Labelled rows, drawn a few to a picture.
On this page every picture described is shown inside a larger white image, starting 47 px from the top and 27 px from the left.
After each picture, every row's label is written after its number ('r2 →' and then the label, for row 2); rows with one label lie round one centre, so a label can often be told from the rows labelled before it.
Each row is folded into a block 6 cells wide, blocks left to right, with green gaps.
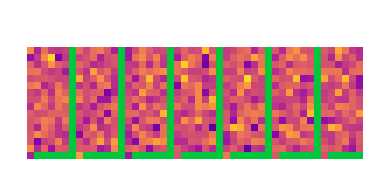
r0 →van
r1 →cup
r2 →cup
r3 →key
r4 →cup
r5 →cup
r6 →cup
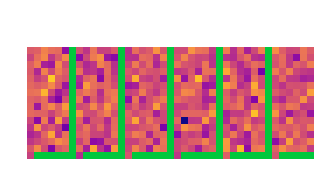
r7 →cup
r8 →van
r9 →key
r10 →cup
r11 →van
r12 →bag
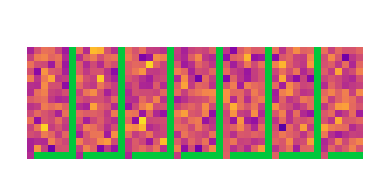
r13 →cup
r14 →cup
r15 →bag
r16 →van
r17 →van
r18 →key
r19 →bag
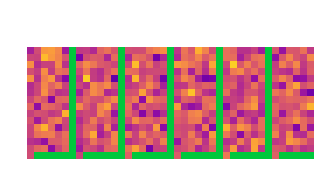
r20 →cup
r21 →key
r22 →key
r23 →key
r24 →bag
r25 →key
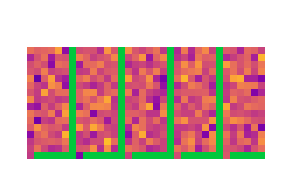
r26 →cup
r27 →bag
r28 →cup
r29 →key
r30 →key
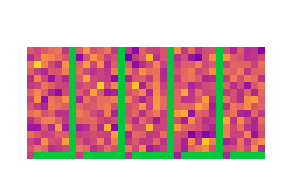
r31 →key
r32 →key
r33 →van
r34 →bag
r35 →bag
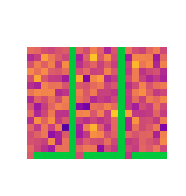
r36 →key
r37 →cup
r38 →key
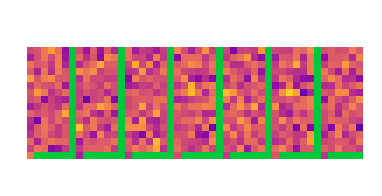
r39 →cup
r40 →bag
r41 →bag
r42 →key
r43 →van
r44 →key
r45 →key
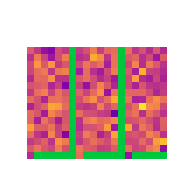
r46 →bag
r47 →key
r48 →bag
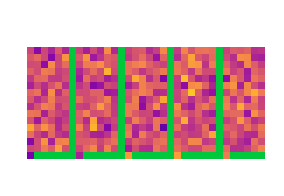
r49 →bag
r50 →bag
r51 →key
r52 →key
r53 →van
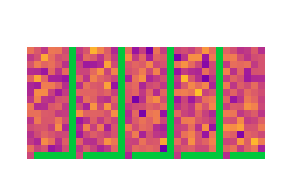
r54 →key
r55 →cup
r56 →bag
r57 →key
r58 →bag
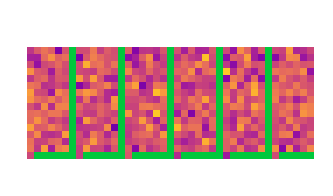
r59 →van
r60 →key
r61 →van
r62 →bag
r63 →van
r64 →van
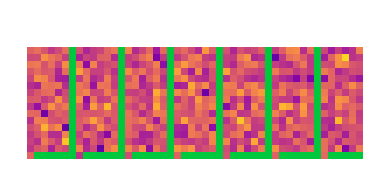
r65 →key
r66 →van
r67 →van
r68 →key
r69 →van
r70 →van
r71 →van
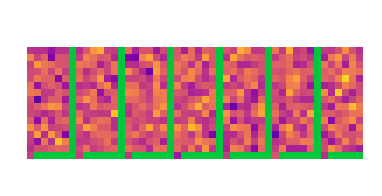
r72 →bag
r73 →cup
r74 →van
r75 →bag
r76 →cup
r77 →cup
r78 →cup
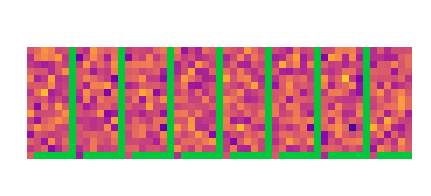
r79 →cup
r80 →key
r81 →key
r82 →bag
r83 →cup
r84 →key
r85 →cup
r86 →bag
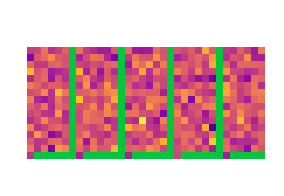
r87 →van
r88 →van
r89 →bag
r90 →key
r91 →van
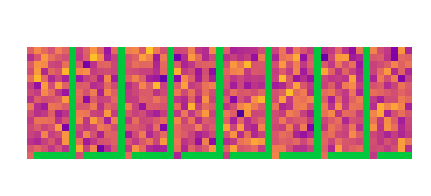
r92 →key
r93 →van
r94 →key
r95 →van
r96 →bag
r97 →key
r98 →van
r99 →bag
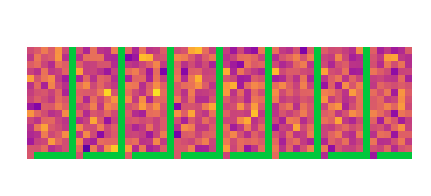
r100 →cup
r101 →van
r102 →van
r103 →cup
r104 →van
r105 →van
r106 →van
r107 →van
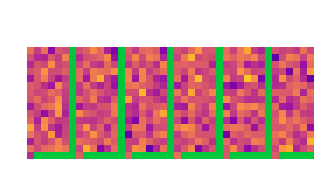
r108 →bag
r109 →cup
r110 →cup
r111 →cup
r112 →cup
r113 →key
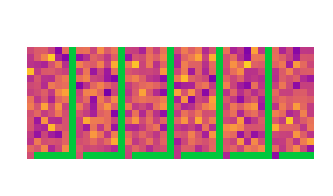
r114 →van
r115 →key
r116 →key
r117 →key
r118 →bag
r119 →bag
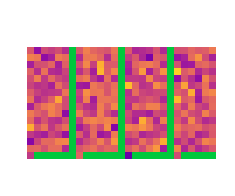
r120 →bag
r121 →key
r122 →bag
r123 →van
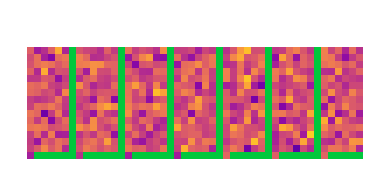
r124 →bag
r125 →bag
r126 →van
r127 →bag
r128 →cup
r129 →cup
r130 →bag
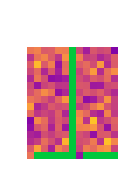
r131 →key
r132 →bag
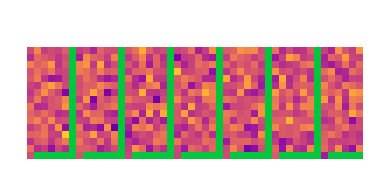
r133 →key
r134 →key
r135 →cup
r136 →van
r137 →cup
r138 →van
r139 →van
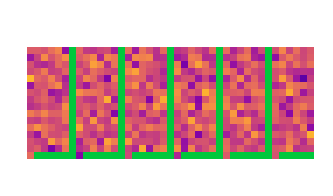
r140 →cup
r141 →bag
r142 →van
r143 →van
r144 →van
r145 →key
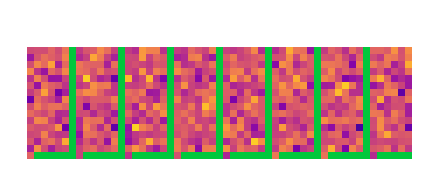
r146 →key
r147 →key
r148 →cup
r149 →van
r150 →bag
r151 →cup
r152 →key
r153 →key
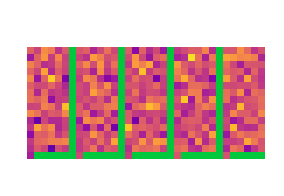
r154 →cup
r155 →key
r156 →bag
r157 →key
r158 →cup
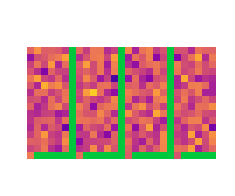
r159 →key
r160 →key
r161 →van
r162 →key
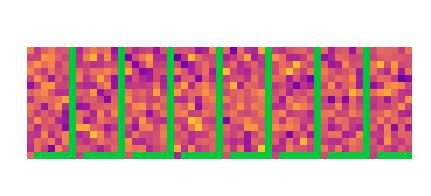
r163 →key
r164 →cup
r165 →van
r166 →van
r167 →van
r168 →bag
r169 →van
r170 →key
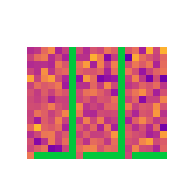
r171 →cup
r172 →key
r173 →key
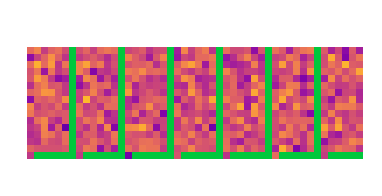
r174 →key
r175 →key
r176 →bag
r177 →key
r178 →van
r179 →key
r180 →bag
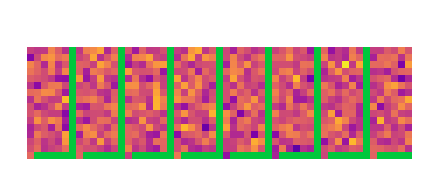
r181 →key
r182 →cup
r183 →van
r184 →cup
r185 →bag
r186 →cup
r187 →bag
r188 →key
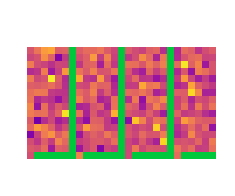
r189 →cup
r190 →cup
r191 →key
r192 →key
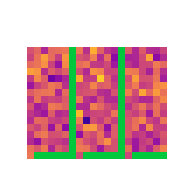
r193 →key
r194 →cup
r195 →van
